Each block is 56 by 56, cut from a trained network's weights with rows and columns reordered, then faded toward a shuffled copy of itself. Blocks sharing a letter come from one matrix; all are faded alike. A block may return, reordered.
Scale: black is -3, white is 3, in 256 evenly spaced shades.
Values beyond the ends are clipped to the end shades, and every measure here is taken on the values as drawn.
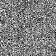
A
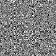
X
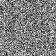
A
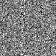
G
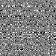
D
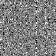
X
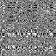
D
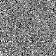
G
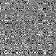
D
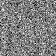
A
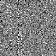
X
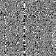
X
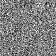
A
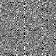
X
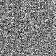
A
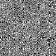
X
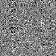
X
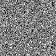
G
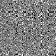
X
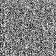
A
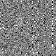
X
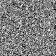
A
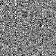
X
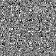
G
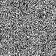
A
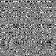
D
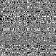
D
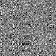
X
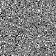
G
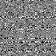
D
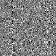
X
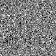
G
